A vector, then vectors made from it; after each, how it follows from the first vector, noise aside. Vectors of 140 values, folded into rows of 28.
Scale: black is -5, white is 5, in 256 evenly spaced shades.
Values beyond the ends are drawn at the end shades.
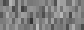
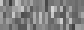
reversed, negated.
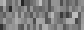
wrapped around.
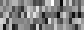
wrapped around, scaled up.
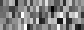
reversed, scaled up.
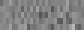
reversed, shrunk.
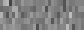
negated, partly zeroed.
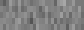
shrunk.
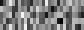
reversed, scaled up.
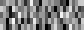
wrapped around, scaled up.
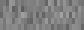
shrunk.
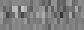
negated, partly zeroed.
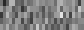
copied.
